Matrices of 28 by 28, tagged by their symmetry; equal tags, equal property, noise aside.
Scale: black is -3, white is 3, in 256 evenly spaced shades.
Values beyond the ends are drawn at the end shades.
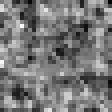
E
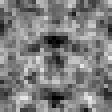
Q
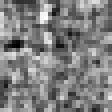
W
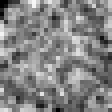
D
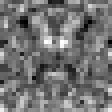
Q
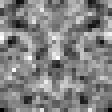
Q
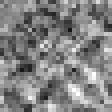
D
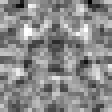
Q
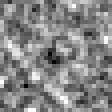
E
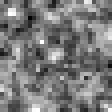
D
